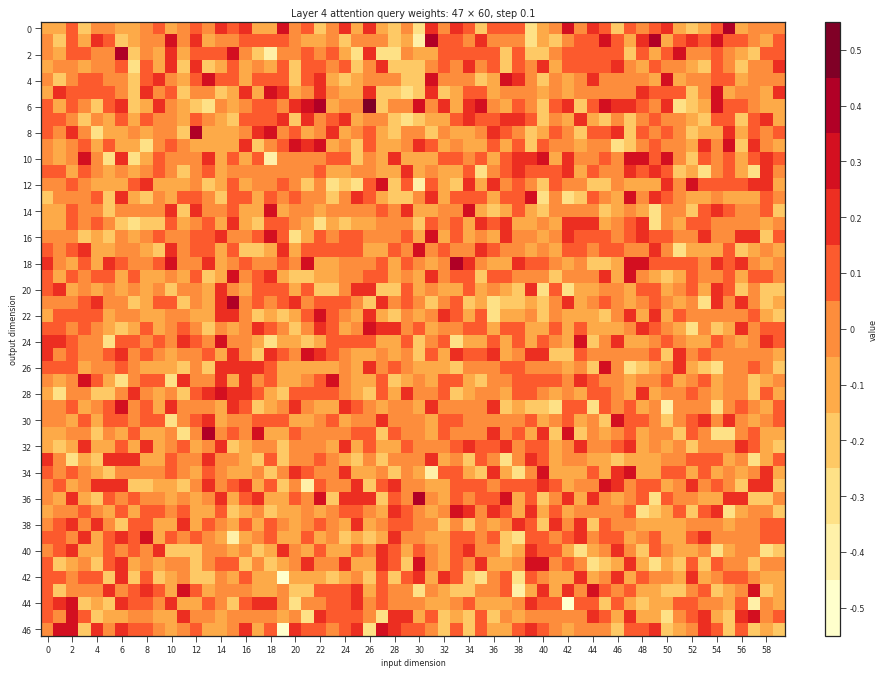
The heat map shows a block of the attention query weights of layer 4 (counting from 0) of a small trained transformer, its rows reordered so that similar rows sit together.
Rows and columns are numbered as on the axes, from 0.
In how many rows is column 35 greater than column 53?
18
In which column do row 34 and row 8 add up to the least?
31
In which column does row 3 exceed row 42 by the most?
19
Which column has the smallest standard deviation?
0
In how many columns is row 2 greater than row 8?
25
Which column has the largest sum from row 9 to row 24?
15
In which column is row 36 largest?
30
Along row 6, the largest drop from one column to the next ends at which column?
27
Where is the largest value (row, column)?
6, 26
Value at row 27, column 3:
0.3
